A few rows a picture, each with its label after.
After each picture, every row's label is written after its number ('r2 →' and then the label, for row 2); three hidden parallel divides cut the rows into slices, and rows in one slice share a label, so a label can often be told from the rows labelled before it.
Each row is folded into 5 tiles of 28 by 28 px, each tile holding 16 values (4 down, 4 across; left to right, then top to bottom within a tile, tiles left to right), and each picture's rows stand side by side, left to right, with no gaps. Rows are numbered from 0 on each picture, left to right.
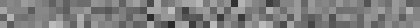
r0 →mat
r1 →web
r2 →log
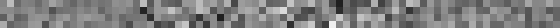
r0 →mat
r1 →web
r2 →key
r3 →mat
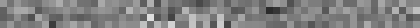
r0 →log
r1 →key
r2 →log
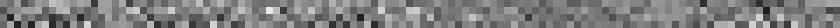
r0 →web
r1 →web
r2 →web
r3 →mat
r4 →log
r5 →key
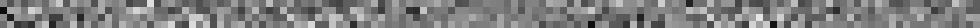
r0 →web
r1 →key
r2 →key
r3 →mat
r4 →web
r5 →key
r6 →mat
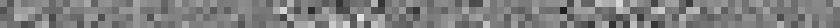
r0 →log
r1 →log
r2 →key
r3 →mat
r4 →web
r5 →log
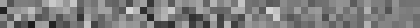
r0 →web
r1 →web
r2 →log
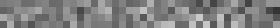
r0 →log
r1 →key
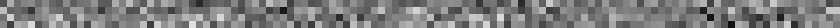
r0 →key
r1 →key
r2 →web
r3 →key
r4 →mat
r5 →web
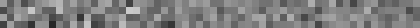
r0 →web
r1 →log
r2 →mat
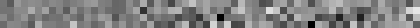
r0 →log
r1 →web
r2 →web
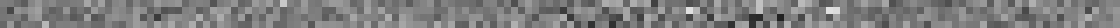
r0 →log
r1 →mat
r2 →log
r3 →mat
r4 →web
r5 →web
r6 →mat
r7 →log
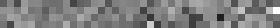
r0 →mat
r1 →web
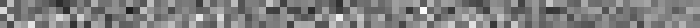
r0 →key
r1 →key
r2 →key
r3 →key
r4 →log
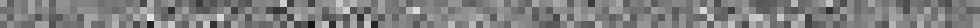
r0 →log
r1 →key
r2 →web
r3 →mat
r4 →log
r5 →key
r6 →mat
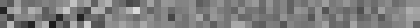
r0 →web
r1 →mat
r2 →log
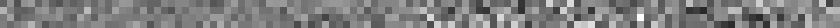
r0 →mat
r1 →mat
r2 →log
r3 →key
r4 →key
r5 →web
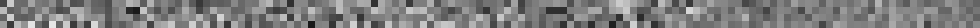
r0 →key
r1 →key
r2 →web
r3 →key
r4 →web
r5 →mat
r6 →mat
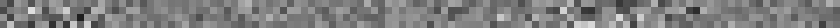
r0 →web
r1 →log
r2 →log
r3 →mat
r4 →key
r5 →mat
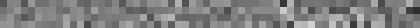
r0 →mat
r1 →log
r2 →key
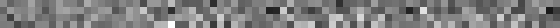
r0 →log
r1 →key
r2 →key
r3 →key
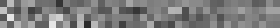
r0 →key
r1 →log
